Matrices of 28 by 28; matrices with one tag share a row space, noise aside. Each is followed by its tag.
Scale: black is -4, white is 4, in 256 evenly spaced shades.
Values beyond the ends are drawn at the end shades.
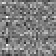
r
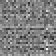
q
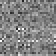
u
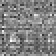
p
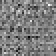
u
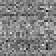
q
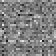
p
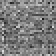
p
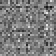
q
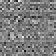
u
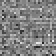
p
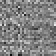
u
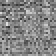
r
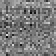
r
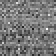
u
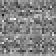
p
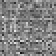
p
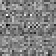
r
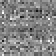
p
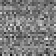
q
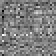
p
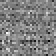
r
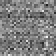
q
